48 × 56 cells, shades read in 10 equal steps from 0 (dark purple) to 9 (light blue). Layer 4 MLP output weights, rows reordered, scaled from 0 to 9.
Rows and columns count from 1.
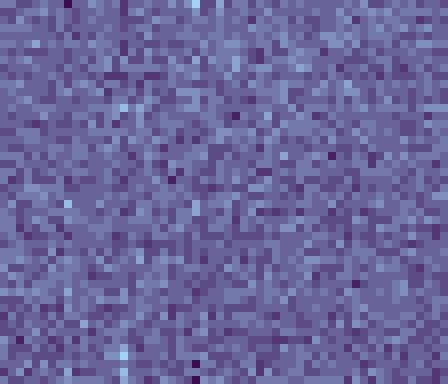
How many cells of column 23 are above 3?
40
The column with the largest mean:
34
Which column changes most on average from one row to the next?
25
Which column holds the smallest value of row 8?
33
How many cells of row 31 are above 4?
10
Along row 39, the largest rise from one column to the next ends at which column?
9
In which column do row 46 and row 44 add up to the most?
16
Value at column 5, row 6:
7
